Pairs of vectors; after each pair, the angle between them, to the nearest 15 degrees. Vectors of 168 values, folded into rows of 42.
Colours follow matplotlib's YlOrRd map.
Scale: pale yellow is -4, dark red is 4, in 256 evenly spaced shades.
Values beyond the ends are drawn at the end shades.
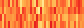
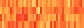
45 degrees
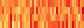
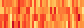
150 degrees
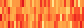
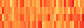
45 degrees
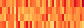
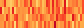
60 degrees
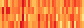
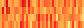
30 degrees
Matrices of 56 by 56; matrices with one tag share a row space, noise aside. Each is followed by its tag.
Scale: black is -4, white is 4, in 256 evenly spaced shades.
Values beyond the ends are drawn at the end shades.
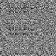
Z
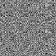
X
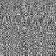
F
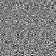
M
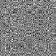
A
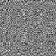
F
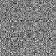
A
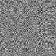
X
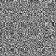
X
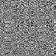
M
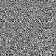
X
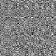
M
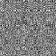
F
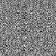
F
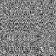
Z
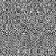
F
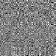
M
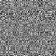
X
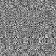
X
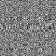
X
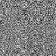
F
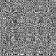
A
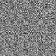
X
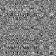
Z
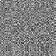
M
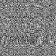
Z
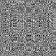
A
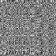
Z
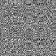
A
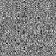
F
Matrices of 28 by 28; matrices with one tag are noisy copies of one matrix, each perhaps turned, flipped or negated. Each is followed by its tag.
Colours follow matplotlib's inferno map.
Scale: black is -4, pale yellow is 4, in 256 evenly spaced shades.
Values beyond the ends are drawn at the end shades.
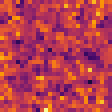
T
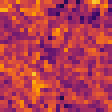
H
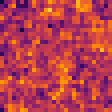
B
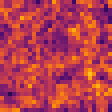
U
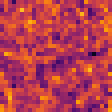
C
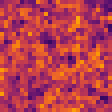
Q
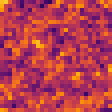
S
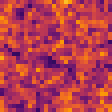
C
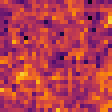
H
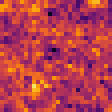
H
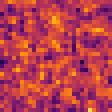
T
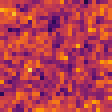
T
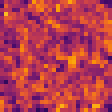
S
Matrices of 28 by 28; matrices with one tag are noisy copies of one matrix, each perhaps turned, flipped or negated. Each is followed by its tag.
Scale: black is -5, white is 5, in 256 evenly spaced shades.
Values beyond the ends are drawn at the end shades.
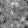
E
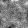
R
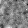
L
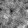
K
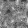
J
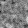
L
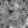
K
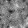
K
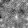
K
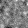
L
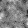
R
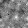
K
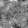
R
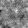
K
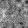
E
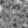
L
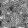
J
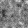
E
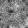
K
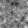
E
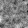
L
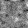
J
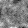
R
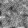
J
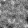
L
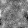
R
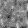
J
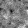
K
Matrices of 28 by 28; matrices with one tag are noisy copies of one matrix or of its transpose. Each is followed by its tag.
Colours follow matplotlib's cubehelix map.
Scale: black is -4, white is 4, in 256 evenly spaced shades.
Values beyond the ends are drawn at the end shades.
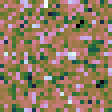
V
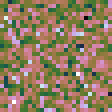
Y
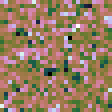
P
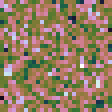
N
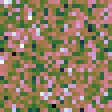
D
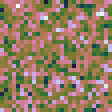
Y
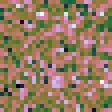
Y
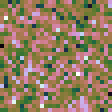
Y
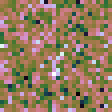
V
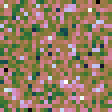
N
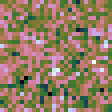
V
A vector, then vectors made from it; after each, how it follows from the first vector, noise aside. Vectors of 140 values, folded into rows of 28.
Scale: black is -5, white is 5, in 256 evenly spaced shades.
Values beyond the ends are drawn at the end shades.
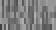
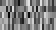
wrapped around, scaled up.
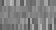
reversed, negated, partly zeroed.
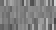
reversed, negated, partly zeroed.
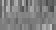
negated, partly zeroed.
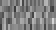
sign-scrambled.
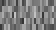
sign-scrambled.
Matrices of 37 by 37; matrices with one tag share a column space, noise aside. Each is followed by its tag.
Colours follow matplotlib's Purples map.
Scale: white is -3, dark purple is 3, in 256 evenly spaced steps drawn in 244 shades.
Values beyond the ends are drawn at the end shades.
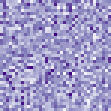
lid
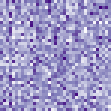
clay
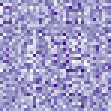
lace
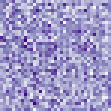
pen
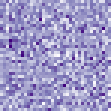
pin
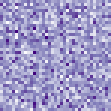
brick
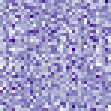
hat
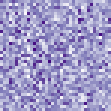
lace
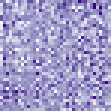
clay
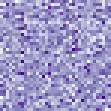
brick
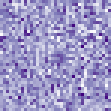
pen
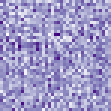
pen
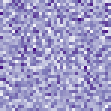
hat
